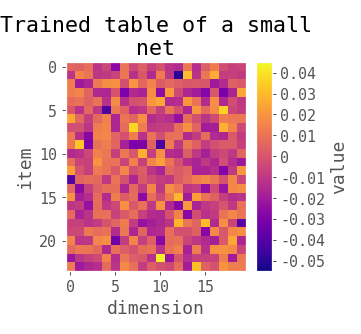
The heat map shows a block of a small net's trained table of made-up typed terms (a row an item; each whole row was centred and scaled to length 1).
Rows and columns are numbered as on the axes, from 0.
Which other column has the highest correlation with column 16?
2
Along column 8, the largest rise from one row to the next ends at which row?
10
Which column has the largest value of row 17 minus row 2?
17
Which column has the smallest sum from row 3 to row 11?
15
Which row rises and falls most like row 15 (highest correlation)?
8
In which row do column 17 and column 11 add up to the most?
5
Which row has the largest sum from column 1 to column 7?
7
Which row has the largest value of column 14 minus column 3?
23
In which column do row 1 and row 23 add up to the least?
12
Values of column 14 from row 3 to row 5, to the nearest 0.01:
-0.02 0.01 0.02
